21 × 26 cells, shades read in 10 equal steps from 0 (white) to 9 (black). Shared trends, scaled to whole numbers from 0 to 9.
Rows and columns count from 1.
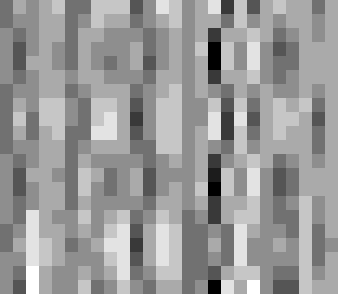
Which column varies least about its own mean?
26
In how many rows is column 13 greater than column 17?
2
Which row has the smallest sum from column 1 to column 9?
18
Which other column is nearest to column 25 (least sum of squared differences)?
1
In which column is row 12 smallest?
20
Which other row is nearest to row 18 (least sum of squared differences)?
19
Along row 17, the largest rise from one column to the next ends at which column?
11
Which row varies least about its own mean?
7
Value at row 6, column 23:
4
